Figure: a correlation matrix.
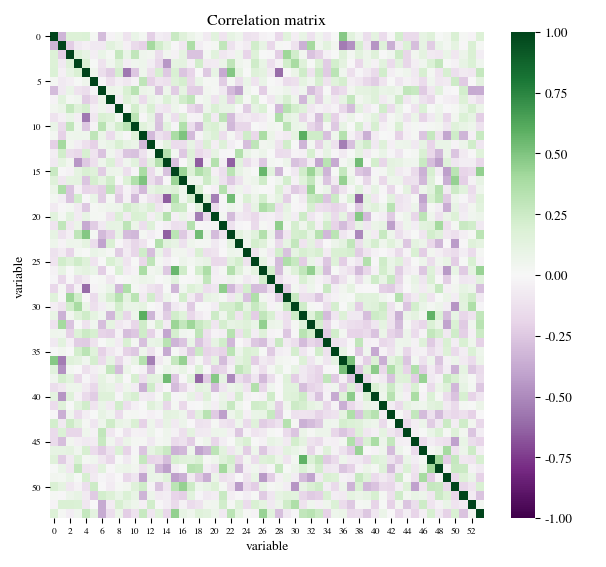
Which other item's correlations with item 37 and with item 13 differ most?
1
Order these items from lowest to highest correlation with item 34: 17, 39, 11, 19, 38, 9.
11, 19, 39, 17, 9, 38
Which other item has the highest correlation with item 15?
26
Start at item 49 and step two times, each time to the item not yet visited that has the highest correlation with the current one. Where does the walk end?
38
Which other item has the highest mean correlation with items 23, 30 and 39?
25
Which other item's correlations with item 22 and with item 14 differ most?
18
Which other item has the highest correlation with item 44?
6
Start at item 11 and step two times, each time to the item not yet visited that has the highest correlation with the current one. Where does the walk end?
47
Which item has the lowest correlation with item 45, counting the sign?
50
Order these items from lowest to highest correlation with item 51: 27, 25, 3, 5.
5, 27, 25, 3
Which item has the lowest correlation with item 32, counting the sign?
49
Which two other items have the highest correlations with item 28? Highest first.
21, 9
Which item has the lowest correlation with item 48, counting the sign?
14
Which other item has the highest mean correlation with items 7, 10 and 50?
16
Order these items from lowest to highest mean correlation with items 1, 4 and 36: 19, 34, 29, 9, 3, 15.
9, 19, 34, 29, 3, 15
